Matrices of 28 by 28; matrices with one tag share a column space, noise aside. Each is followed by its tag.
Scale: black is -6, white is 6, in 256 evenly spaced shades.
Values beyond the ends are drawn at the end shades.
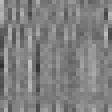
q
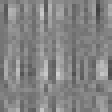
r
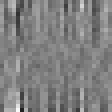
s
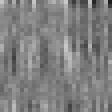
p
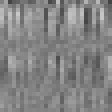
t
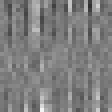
s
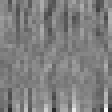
s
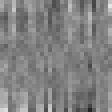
s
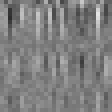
t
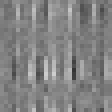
r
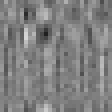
q
